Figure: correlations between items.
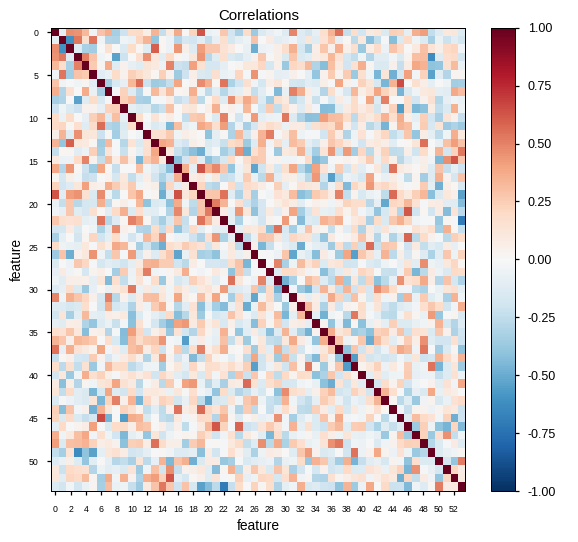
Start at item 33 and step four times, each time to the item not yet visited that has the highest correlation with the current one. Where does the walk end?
30
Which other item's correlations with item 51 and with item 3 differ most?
1
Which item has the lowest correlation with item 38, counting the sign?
39
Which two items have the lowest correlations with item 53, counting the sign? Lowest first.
22, 19
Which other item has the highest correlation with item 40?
4
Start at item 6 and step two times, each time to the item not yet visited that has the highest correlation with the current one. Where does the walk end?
29
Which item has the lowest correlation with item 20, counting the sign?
43
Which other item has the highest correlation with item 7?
31
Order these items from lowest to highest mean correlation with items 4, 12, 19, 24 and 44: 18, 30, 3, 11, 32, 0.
32, 30, 11, 18, 0, 3
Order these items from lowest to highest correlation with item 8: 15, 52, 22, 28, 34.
28, 34, 22, 52, 15
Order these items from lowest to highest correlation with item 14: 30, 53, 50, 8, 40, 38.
8, 30, 40, 50, 38, 53
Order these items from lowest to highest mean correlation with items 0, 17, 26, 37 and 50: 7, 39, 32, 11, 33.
33, 39, 32, 7, 11
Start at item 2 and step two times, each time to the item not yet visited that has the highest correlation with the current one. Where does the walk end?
48
